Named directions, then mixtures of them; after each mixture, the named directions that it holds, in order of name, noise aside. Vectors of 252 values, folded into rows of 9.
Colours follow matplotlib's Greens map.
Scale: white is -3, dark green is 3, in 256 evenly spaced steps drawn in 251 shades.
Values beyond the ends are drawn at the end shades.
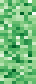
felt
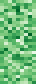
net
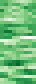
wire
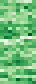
net, wire.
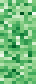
felt.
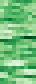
wire.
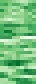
wire.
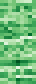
net, wire.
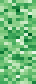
net.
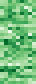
felt, net, wire.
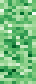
felt, wire.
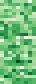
felt, wire.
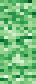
felt, net, wire.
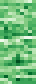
felt, net, wire.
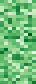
net.
